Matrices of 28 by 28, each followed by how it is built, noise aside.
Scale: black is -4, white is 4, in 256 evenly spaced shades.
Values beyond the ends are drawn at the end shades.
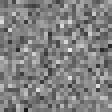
noise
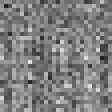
blocks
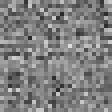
blocks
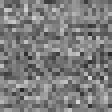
blocks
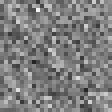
Toeplitz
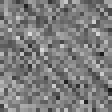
Toeplitz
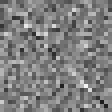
diagonal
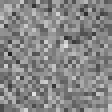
Toeplitz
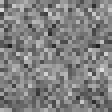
repeating columns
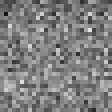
repeating columns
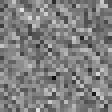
Toeplitz
